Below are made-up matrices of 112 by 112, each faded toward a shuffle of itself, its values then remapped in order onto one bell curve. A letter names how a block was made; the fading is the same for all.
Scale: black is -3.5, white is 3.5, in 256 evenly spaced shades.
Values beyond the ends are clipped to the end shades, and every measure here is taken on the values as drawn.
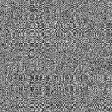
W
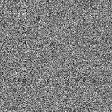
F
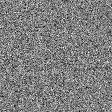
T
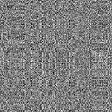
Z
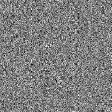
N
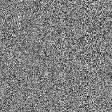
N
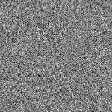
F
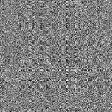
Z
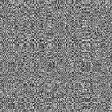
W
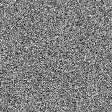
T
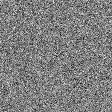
T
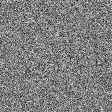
T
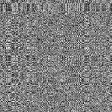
W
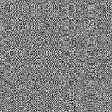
W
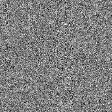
N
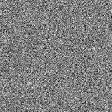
F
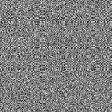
W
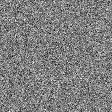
T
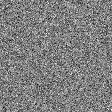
T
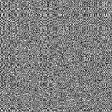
W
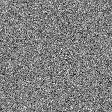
T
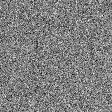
T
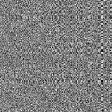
Z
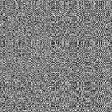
W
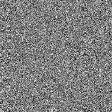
N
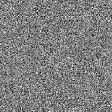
F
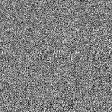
F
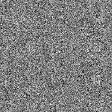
N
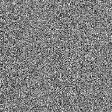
N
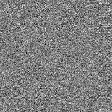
F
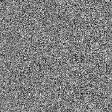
N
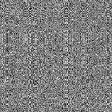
Z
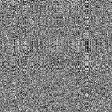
Z
